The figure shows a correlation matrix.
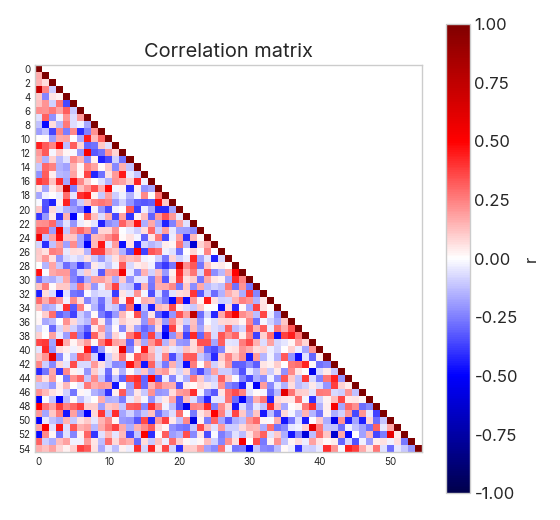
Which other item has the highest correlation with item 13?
42
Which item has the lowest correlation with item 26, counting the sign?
34
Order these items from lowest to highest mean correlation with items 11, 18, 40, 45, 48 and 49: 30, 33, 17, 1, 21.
30, 21, 33, 17, 1
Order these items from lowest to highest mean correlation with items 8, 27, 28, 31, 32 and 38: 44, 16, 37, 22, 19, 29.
16, 19, 44, 29, 37, 22
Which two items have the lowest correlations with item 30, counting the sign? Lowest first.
54, 41
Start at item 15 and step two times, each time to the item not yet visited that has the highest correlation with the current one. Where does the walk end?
50
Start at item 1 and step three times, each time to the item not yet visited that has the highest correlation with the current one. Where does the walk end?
3
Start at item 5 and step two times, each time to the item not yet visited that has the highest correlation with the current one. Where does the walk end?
44
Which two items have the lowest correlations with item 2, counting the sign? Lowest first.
19, 9
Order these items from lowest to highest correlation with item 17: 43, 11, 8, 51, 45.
11, 51, 43, 45, 8
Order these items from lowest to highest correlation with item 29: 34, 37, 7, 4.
37, 34, 7, 4
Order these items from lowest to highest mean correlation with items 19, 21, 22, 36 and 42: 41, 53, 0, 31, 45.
31, 41, 0, 53, 45
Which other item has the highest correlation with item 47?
43
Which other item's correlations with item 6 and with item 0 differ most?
24
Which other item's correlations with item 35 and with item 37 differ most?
41
